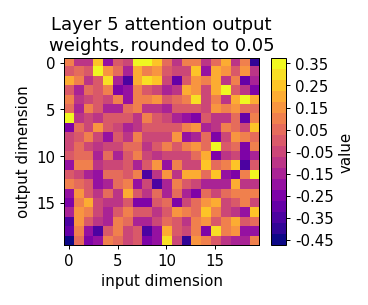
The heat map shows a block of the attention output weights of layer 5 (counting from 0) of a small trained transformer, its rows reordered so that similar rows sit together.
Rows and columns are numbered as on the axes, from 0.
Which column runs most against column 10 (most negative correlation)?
2
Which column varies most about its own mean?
0
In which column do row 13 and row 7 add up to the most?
17
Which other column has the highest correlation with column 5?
10
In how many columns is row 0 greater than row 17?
9
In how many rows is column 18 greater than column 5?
9
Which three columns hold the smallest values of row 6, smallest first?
18, 13, 12
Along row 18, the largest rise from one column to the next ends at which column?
15
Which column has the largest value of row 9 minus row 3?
19
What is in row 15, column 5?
-0.1
